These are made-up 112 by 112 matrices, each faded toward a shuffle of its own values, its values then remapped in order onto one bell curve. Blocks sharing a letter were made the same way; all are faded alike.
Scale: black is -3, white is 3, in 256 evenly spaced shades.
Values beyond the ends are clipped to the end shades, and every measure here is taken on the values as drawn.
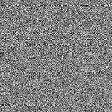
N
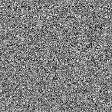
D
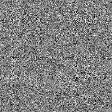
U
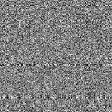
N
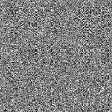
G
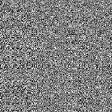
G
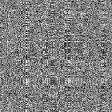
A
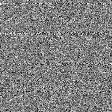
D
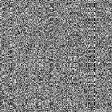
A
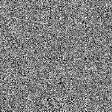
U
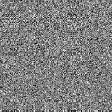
G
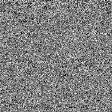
D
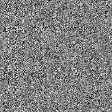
U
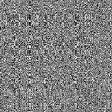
A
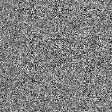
U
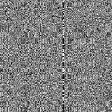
A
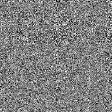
U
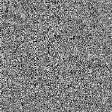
U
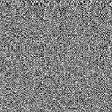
N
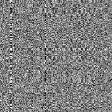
A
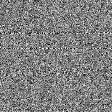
D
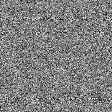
D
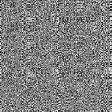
A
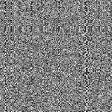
A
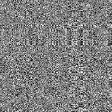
G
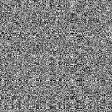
N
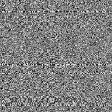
N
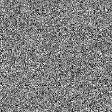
U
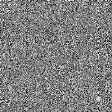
U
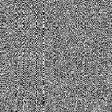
A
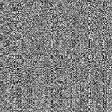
A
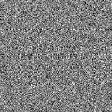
G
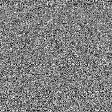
D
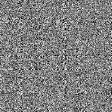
U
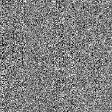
U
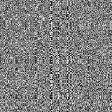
A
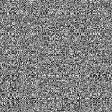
N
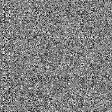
U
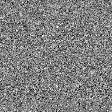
D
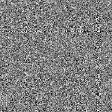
U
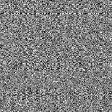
N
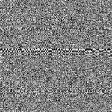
N
